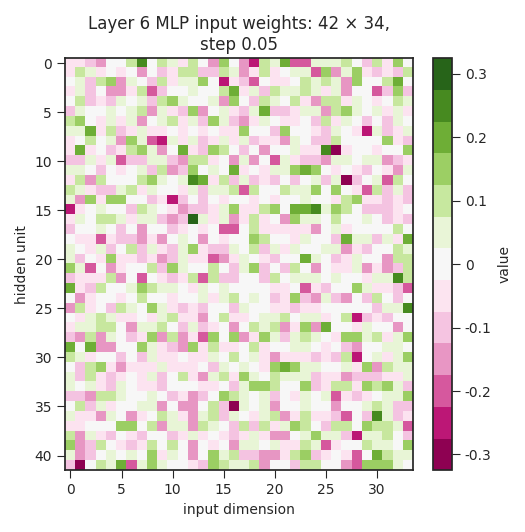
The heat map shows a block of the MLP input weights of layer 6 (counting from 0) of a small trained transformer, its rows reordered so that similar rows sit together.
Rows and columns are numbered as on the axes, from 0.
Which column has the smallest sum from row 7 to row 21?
31
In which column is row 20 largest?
23
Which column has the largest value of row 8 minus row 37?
12
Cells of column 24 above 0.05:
5
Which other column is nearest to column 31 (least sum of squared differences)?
29
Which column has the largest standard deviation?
16
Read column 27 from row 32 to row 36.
-0.15 0.1 -0.05 0 -0.2
